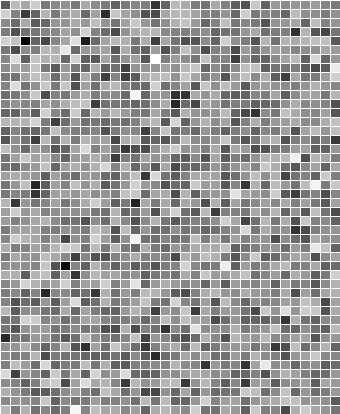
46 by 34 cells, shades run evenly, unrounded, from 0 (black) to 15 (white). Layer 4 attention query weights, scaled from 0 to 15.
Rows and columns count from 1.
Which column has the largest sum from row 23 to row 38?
4
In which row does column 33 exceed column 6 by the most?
14
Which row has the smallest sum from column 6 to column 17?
40
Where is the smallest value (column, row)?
3, 5
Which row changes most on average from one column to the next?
7
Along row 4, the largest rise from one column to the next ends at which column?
31
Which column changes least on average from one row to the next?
22
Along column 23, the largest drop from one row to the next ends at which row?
17
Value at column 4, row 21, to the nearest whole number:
2
